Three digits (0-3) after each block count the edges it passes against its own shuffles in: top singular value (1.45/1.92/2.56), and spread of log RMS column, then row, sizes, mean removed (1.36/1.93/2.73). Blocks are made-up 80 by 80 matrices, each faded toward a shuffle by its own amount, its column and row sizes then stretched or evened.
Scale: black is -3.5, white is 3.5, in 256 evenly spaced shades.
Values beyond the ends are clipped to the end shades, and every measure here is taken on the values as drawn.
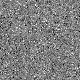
0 0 0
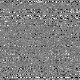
2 1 3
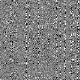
1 3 1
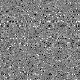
2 0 2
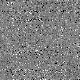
0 1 2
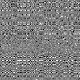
3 0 3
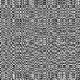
3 3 2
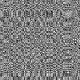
3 2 0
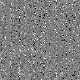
0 3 0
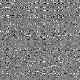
2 1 3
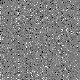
1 2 0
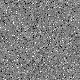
1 0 0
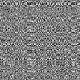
3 0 3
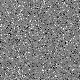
0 0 0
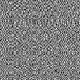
3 1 0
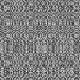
3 1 3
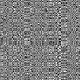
3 3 0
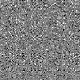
2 1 1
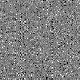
2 1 0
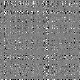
2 3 3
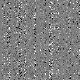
1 3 1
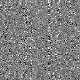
2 2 0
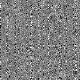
1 3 1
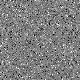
1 0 0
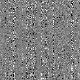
1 3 1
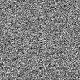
1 0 0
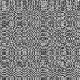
3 2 2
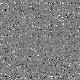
1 0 2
